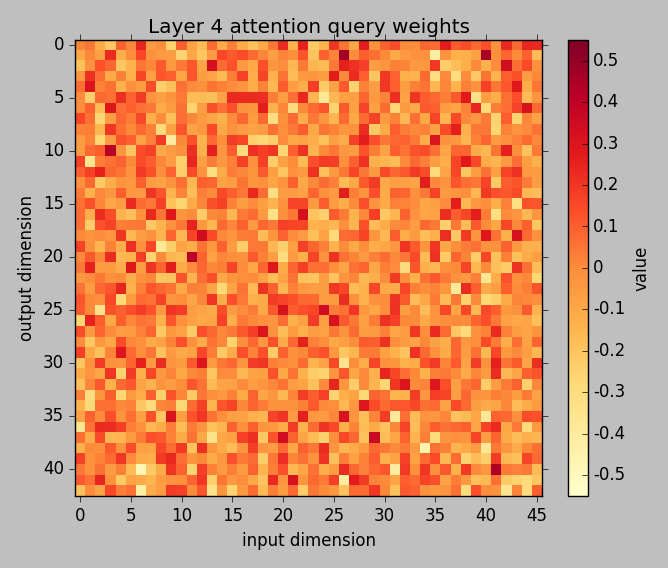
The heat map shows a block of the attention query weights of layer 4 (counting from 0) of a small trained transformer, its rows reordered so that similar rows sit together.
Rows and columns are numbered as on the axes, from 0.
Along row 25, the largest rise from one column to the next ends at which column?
3
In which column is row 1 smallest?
35
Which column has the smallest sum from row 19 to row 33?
8
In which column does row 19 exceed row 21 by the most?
32
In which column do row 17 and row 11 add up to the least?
1
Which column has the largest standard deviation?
40
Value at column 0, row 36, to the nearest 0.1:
-0.4
